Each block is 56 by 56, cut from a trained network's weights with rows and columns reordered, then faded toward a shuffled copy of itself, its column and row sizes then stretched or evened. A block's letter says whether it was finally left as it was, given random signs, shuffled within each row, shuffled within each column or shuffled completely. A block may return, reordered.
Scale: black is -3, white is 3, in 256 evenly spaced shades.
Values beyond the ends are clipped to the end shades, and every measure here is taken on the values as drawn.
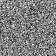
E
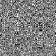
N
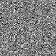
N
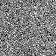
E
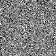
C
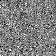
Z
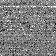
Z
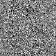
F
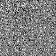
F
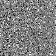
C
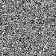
C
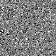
F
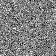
E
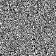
F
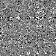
F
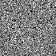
F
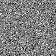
Z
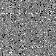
F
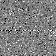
Z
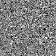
F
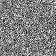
E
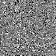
F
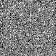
C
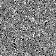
C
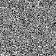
F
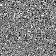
Z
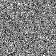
Z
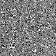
F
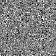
F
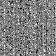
C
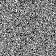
E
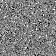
E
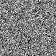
E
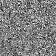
Z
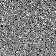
E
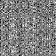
N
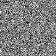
F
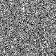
C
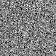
Z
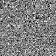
N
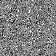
C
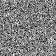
E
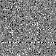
F
